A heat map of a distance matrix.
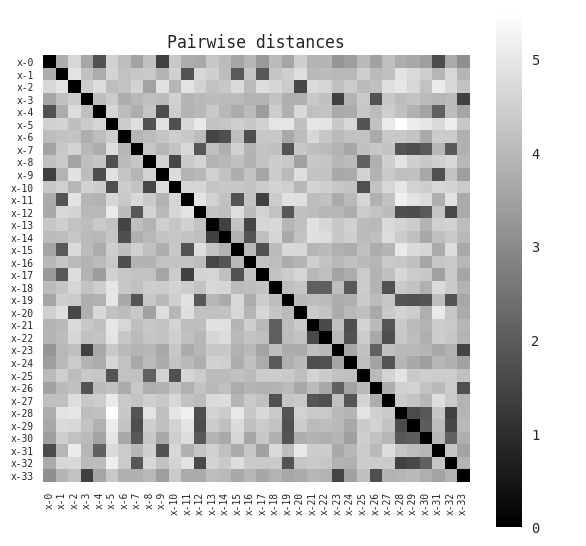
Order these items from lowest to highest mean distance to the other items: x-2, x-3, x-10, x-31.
x-3, x-31, x-10, x-2
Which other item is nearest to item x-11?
x-17
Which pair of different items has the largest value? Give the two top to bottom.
x-5, x-28
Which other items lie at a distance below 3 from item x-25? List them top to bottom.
x-5, x-8, x-10
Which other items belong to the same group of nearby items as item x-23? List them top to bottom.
x-3, x-26, x-33
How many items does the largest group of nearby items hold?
7
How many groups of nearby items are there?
8
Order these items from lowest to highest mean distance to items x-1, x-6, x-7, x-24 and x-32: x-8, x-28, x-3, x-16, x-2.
x-28, x-16, x-3, x-8, x-2
